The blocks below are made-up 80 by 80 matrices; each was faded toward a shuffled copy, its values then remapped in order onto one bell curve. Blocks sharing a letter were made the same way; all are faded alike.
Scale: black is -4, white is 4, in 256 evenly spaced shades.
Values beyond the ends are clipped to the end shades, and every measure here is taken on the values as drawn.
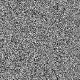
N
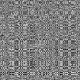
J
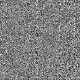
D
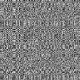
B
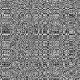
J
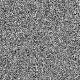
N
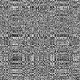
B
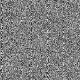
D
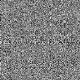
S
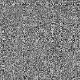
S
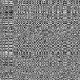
J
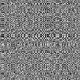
J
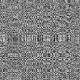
B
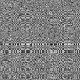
J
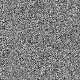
N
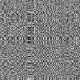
B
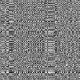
J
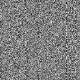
D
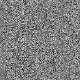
D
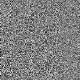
S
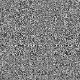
S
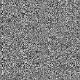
S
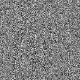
D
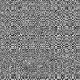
J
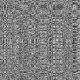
B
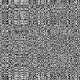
B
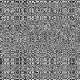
J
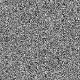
N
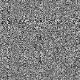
S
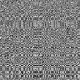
J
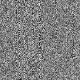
D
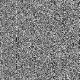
D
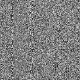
D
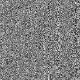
D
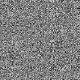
S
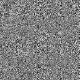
S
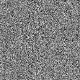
N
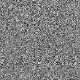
S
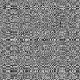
J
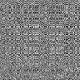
J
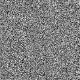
N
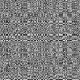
J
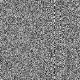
D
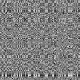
J
